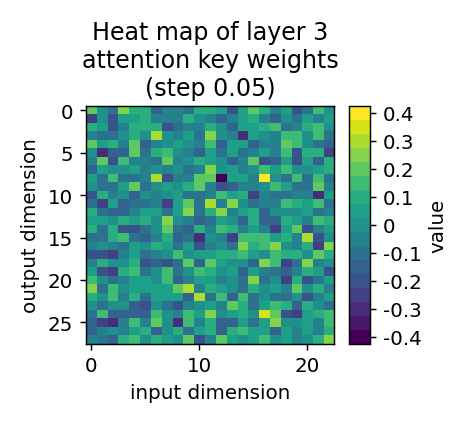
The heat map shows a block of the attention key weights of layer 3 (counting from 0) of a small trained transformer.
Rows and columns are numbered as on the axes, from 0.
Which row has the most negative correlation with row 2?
14
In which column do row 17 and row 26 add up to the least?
0
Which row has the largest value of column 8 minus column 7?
11
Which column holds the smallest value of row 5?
1
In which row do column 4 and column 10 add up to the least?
15
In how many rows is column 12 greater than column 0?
15
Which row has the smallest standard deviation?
7
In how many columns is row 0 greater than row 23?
14
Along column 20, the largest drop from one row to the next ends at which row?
20
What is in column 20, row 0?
-0.1
